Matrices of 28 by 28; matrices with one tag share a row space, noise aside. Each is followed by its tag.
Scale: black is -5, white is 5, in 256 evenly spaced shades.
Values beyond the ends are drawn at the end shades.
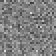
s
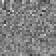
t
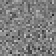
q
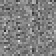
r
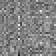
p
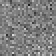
q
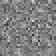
r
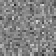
s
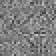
s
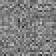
p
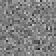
q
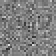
r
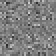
q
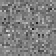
r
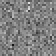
q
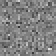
r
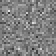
r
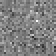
s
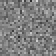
p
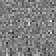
q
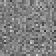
s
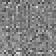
r
